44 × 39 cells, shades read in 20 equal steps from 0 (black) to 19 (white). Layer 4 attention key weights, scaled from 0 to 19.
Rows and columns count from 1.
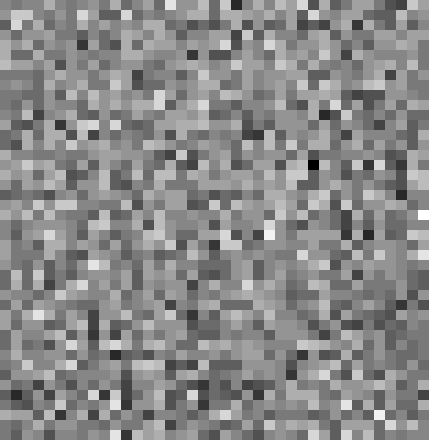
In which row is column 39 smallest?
40
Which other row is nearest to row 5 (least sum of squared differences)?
4
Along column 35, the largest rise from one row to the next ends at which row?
42
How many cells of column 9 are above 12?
6
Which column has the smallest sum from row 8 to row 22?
37
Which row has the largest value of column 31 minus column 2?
11
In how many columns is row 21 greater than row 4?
20
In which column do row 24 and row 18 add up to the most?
25
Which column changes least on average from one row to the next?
26
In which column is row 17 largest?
35
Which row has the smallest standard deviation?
30
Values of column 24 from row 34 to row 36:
10 11 12
